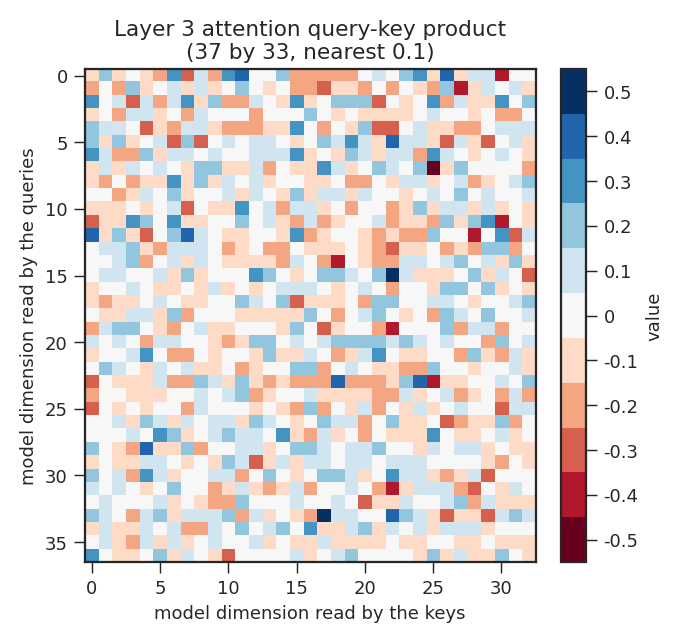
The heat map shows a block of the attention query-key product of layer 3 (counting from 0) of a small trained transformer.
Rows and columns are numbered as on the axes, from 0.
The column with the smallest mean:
28
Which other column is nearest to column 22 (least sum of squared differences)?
17
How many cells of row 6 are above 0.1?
5
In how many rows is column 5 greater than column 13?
12
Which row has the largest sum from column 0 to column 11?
27
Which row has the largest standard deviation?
0
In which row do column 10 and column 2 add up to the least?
36
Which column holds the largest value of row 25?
16
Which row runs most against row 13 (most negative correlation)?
29
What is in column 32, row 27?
0
